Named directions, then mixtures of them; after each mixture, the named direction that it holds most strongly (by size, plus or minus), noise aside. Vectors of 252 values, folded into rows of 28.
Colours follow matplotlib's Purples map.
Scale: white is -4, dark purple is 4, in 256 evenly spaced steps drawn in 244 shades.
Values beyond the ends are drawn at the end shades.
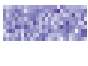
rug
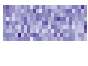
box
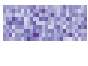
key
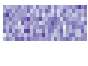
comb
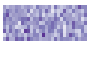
comb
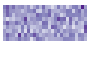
box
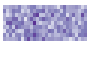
key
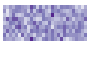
box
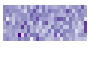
box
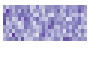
key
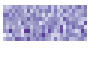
comb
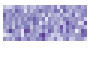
rug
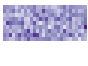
key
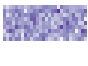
rug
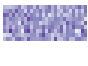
comb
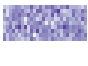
box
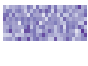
comb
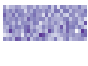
rug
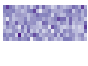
box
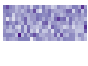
box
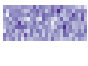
comb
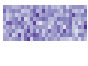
key
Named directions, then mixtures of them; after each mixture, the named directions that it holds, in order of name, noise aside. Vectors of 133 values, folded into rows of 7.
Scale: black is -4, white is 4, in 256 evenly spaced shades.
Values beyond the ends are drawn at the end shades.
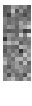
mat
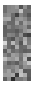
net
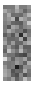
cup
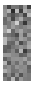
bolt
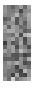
cup, net.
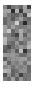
bolt.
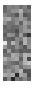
net.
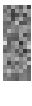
bolt, net.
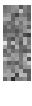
net.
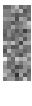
cup, mat, net.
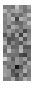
cup.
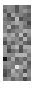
cup.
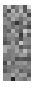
bolt, mat.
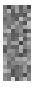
bolt, cup, mat.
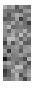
cup, net.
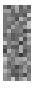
bolt, cup, mat.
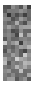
bolt, mat, net.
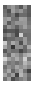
mat, net.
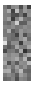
bolt, net.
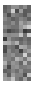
mat.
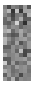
bolt.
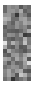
net.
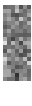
bolt, cup, net.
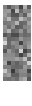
bolt, cup, net.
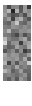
bolt, net.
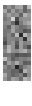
bolt, cup, net.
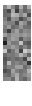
bolt, cup, net.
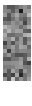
bolt, net.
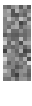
bolt, cup, net.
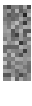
bolt, mat.
